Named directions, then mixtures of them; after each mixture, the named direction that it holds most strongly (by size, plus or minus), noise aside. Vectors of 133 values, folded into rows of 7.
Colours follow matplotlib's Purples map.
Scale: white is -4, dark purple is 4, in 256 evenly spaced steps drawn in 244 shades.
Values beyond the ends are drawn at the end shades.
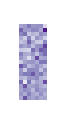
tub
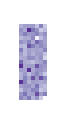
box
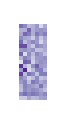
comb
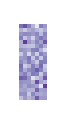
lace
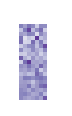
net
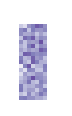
comb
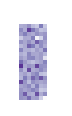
box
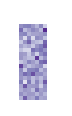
tub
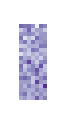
lace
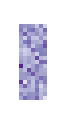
tub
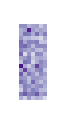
comb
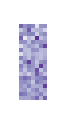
net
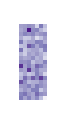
box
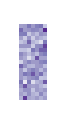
tub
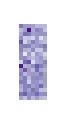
comb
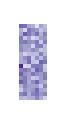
lace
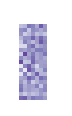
comb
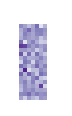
comb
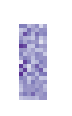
comb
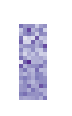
net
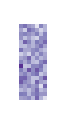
lace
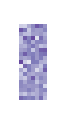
comb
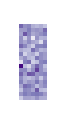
comb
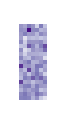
box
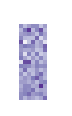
net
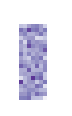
box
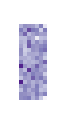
box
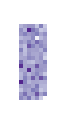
box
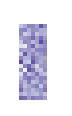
comb
